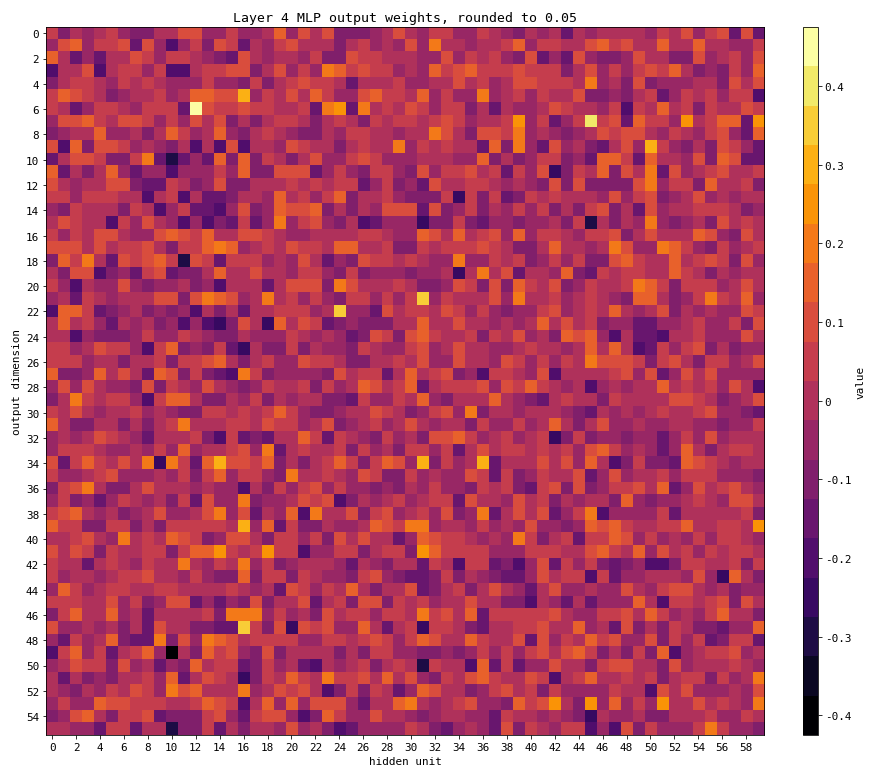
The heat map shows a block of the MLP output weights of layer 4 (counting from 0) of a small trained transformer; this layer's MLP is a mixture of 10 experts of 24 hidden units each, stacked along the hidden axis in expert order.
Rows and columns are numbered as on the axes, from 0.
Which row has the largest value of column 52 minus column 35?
50
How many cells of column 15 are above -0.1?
44
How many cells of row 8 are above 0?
21
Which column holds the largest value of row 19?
36
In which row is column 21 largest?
32
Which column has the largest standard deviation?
16
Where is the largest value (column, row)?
12, 6
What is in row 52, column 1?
-0.05
